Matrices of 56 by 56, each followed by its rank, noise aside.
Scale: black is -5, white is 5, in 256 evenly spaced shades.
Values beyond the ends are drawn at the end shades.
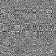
five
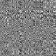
five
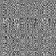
five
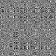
five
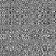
five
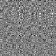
five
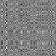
two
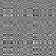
one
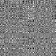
five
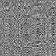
five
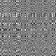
two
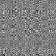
five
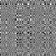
two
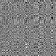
four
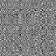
five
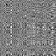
four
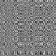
two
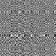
three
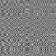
three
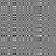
one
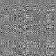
five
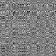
four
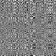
four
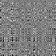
four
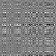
two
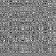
five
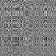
three
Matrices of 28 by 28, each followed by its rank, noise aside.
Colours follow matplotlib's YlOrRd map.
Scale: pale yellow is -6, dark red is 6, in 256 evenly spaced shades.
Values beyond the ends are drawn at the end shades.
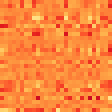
three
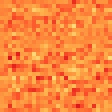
six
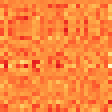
three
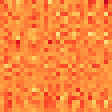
four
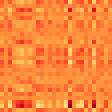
one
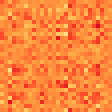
four
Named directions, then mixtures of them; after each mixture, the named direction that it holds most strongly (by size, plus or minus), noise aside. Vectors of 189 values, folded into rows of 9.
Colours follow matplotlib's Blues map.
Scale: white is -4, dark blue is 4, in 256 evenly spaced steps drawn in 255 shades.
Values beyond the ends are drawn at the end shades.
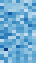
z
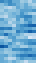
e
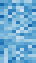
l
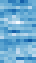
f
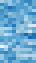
e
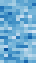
e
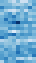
f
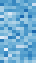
z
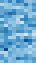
z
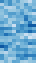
e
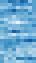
f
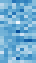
l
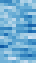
e
